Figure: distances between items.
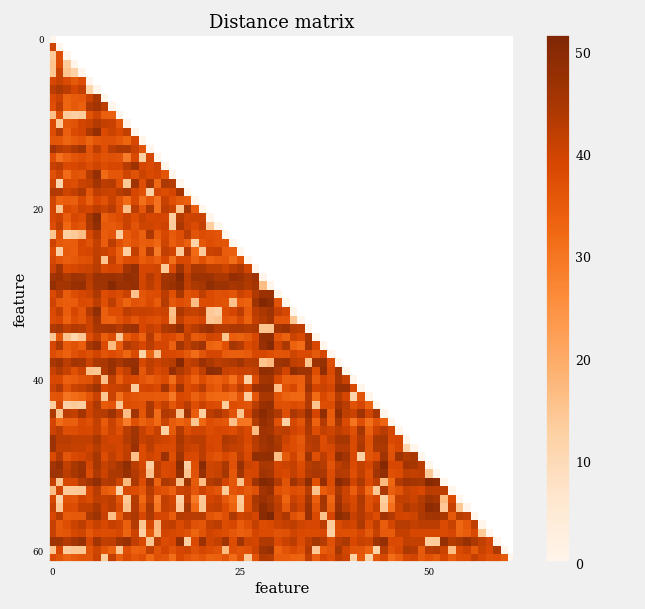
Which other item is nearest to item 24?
19
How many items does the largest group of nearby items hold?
10
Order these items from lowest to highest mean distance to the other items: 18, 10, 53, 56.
53, 10, 18, 56
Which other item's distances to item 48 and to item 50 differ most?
47
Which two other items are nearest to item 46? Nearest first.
15, 27
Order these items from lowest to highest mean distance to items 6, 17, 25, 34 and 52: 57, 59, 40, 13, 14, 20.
20, 14, 57, 40, 13, 59
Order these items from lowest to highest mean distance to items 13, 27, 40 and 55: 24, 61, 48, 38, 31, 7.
61, 7, 24, 31, 48, 38
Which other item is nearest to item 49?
41
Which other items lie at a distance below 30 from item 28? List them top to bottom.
29, 34, 38
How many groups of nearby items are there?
13
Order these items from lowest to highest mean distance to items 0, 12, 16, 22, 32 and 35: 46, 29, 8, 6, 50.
8, 46, 50, 6, 29
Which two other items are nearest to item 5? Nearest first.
6, 39
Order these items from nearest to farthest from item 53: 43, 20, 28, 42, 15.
43, 42, 15, 20, 28
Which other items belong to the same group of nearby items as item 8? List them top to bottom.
36, 56
